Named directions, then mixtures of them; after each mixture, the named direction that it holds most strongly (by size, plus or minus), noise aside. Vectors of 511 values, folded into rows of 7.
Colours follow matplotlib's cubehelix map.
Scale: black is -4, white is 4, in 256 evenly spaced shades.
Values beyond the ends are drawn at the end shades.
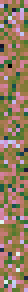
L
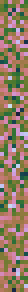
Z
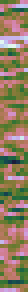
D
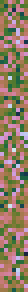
Z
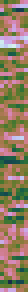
D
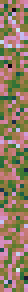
L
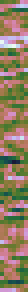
D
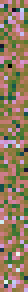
L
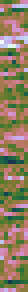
D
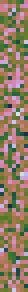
Z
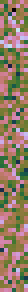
Z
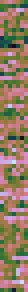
D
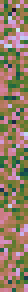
Z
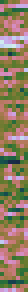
D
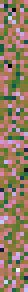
L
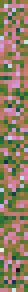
Z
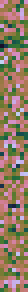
Z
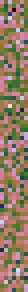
Z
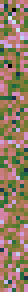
L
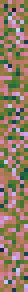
Z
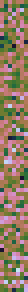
Z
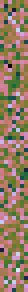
L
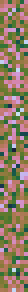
Z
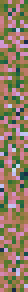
Z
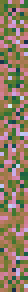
Z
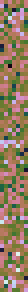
L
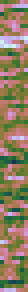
D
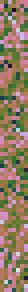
L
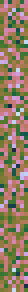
Z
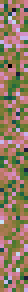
L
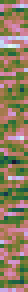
D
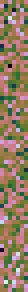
L
